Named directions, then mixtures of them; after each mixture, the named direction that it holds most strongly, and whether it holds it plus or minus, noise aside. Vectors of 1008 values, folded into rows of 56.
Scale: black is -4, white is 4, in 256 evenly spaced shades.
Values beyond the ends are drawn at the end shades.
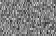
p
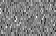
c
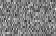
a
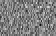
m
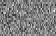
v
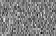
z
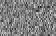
m, minus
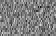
m, minus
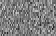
p, plus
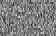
z, minus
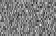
m, minus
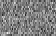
a, plus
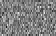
z, plus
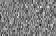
m, plus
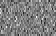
c, plus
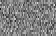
p, plus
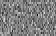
z, plus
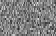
p, plus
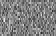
z, plus
